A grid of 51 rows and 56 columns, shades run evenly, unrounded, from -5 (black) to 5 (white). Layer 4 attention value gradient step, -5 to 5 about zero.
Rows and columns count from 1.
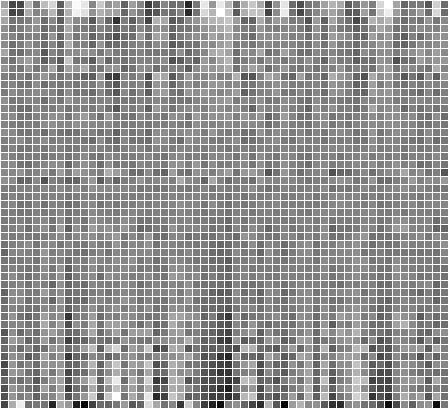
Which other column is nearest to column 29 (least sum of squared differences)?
9
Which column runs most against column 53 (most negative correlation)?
30
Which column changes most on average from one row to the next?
15
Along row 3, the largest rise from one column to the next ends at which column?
20
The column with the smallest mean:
29
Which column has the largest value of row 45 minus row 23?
6
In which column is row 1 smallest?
24
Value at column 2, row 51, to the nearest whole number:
2
